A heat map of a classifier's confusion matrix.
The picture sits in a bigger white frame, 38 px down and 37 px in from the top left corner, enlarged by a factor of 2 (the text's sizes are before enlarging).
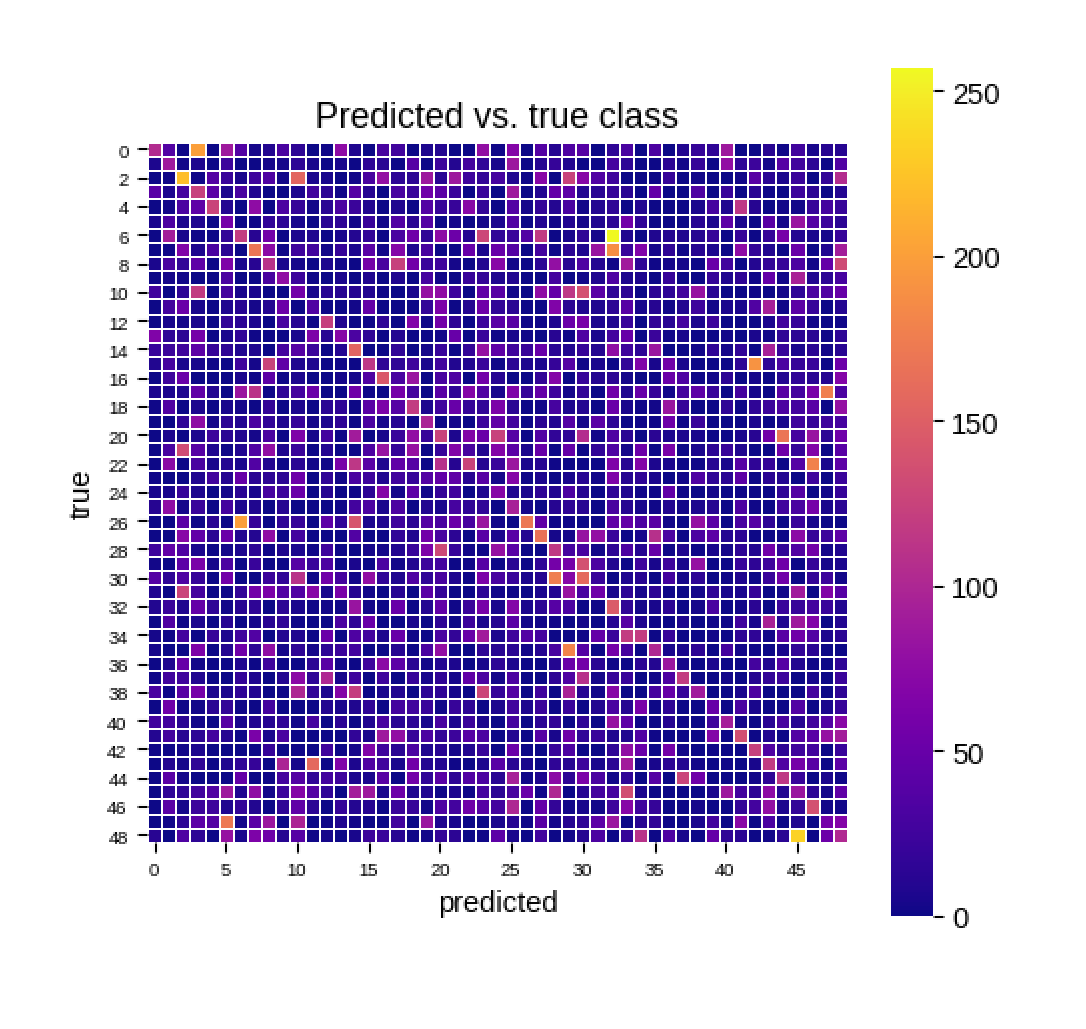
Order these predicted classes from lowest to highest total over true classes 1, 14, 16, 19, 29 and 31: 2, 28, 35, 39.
39, 35, 28, 2
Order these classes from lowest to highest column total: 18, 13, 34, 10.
13, 34, 18, 10
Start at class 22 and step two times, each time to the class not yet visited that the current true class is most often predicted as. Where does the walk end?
25
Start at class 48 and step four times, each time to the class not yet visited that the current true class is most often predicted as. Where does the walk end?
11
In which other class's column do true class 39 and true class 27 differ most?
35
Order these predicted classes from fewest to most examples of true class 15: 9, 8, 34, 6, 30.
30, 6, 9, 34, 8
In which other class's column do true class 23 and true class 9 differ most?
45
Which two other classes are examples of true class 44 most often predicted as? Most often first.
37, 25
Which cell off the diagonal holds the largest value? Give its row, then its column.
6, 32
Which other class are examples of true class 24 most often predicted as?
16
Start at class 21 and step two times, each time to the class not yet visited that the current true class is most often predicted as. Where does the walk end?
10
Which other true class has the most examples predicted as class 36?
18
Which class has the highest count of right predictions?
2
